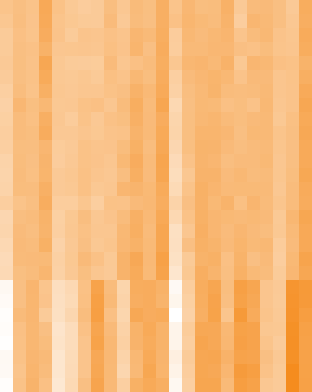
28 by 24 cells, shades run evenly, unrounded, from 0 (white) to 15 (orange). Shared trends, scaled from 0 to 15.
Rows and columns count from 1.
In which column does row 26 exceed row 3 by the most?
23
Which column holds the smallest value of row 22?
1
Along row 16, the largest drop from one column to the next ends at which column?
14
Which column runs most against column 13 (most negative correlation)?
9
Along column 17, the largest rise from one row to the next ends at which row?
21
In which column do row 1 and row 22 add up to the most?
24
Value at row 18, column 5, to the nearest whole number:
6
